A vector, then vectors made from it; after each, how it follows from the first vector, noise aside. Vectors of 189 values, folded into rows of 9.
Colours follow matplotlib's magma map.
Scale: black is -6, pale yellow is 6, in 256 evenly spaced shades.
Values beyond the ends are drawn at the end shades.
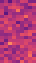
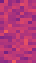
wrapped around, shrunk.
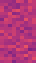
wrapped around, negated, shrunk.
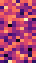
reversed, scaled up.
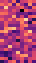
reversed, scaled up.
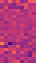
negated, partly zeroed.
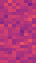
wrapped around, negated, shrunk.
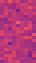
negated, shrunk.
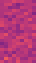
wrapped around, negated, shrunk.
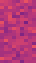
wrapped around, shrunk.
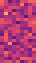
sign-scrambled.
